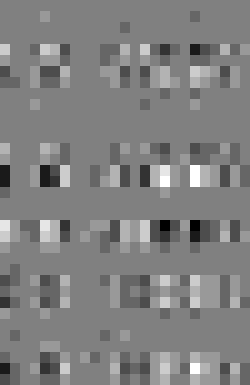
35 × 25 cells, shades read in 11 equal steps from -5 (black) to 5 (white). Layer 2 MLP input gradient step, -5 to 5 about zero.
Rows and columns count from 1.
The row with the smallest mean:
21
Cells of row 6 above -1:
20
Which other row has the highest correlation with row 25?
31
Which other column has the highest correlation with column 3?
18
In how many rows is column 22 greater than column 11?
10
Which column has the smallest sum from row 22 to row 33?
11
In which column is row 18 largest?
17
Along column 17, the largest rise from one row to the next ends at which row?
16
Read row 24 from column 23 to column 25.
0 0 0
